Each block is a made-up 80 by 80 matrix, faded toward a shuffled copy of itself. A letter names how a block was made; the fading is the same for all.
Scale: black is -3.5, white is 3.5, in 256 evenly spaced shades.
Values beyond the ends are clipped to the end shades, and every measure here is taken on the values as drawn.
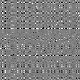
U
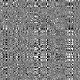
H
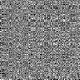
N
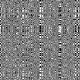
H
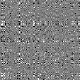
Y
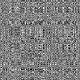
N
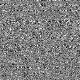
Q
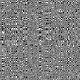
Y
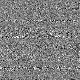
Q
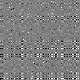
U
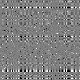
U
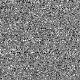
Q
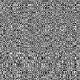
N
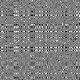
U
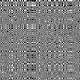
U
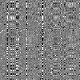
H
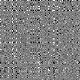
Y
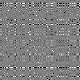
U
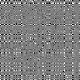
U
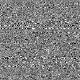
Q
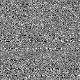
Q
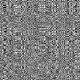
N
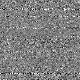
Q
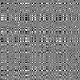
U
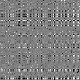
U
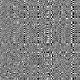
H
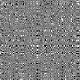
Y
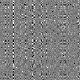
H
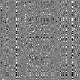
H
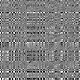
U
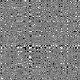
Y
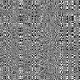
H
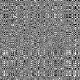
H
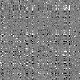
Y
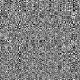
N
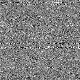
Q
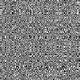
N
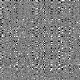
Y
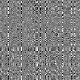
H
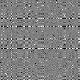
U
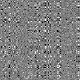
Y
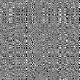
H
